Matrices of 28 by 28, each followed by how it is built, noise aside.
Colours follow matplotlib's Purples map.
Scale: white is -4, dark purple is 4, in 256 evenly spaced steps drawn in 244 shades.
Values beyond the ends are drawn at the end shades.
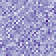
Hankel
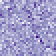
diagonal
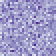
repeating rows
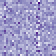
uneven columns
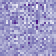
low rank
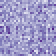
blocks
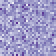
repeating rows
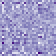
low rank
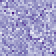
diagonal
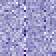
uneven columns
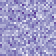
repeating rows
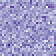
uneven rows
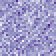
Hankel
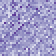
Hankel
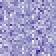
uneven columns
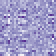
low rank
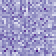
blocks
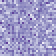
repeating rows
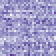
blocks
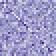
diagonal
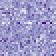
uneven rows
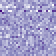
uneven rows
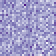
repeating rows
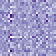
low rank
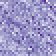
Toeplitz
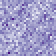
Hankel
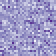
low rank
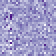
uneven columns
